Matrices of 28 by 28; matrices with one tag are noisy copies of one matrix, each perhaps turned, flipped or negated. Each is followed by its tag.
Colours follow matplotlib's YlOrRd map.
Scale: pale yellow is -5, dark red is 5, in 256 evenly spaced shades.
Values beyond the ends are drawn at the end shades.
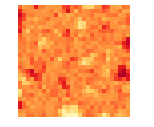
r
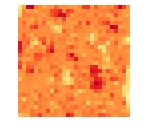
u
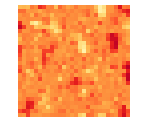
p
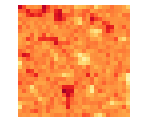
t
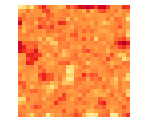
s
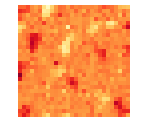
p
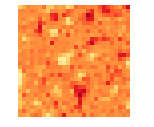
t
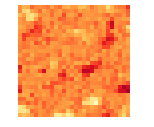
p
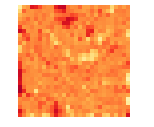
s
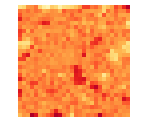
s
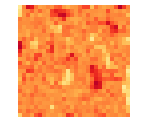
u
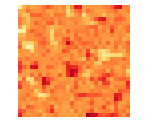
t
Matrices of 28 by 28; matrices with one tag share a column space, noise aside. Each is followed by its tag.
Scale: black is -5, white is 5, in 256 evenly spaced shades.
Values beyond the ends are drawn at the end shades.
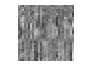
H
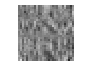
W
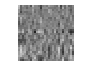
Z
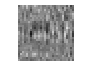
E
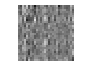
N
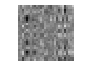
N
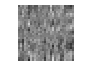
W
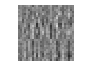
H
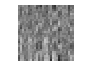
W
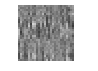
H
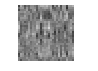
E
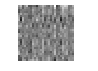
N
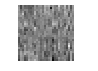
W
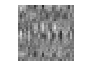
E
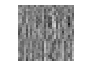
H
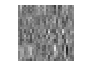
Z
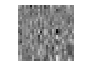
Z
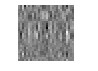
E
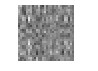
N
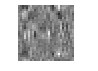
E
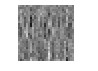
H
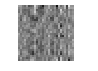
N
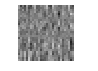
W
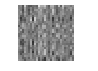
N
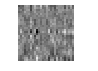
Z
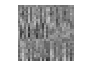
H
